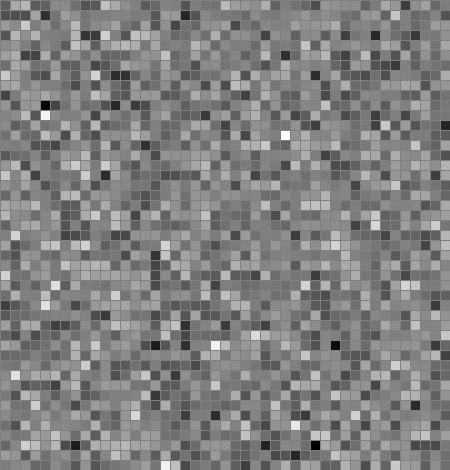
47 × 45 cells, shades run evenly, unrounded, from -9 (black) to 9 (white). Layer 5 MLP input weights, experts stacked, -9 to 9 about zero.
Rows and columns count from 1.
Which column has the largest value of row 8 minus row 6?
29
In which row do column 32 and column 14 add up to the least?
8
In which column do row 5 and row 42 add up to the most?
14
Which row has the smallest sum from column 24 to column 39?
45
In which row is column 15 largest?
38
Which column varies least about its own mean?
28
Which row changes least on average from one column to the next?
20
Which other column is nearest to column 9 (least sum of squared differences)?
1
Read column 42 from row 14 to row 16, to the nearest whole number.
0 5 1
